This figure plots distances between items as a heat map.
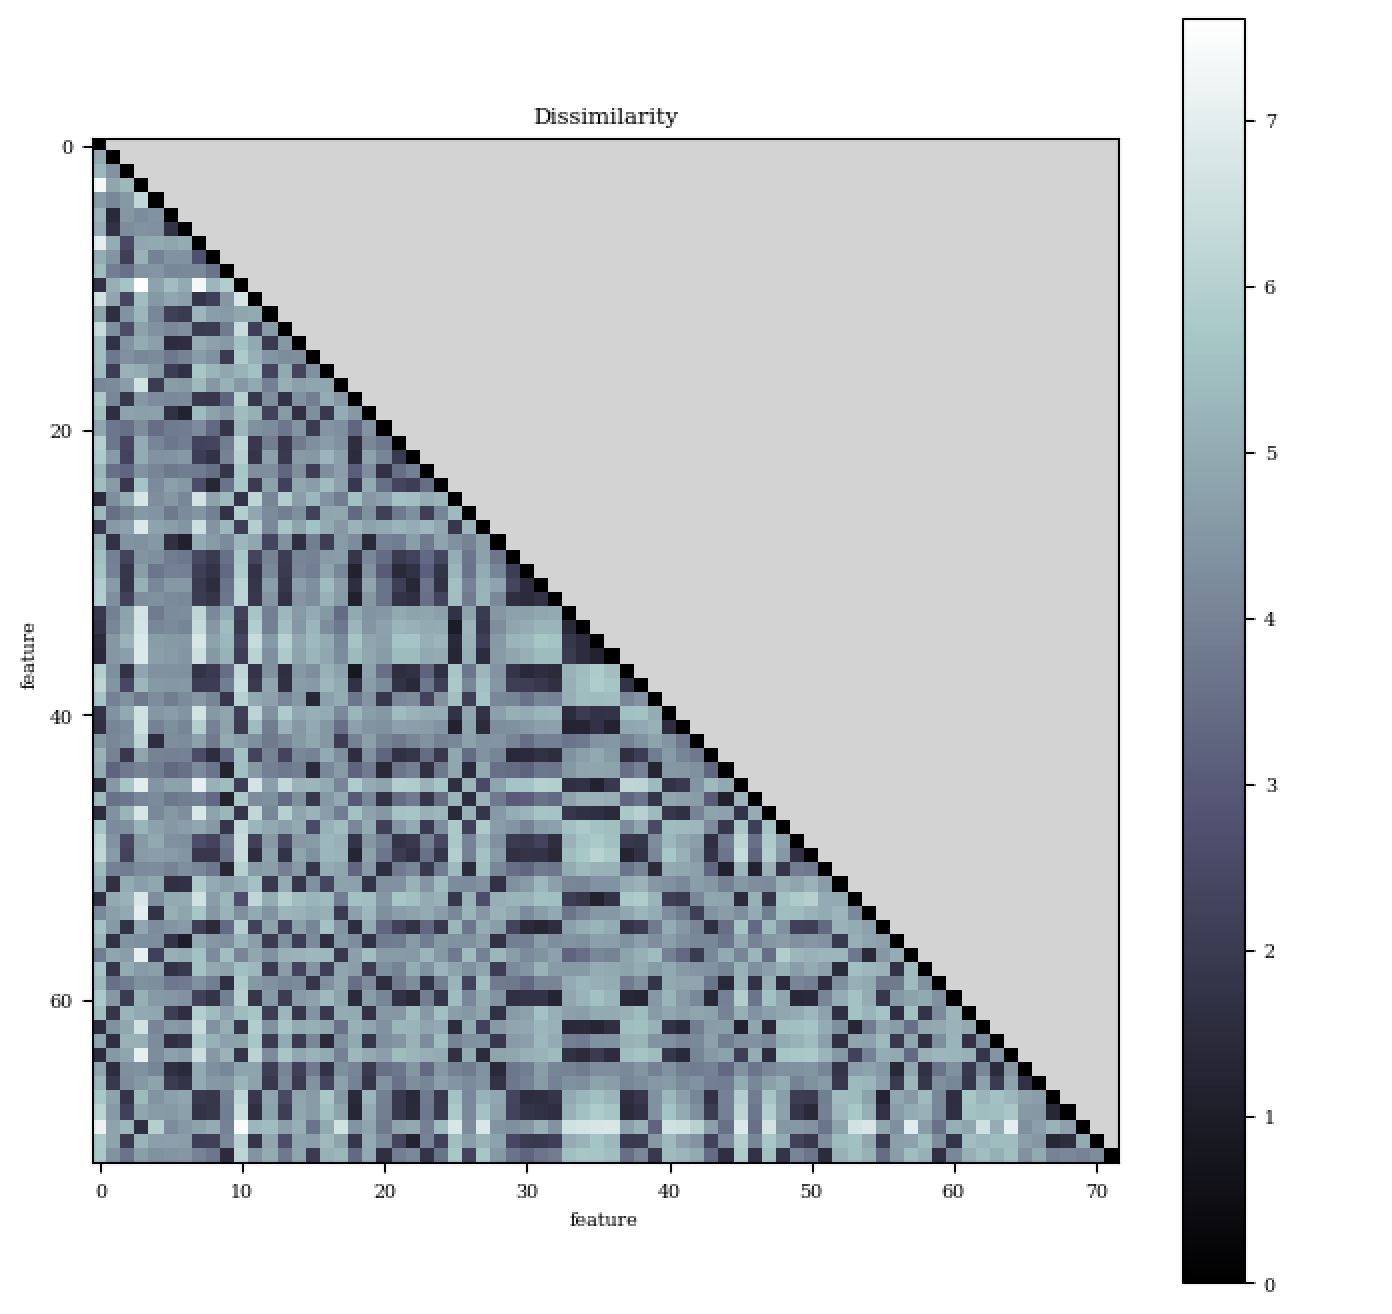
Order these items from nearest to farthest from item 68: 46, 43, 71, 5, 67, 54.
67, 43, 46, 71, 5, 54
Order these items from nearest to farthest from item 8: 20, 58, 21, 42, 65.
21, 20, 42, 65, 58
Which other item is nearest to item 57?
54
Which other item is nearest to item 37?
18
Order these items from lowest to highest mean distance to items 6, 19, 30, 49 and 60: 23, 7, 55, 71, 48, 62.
55, 7, 23, 71, 48, 62
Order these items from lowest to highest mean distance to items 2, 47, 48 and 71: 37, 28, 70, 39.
39, 37, 70, 28
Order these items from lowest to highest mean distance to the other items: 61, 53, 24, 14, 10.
24, 14, 61, 53, 10
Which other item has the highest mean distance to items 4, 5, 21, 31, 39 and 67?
10
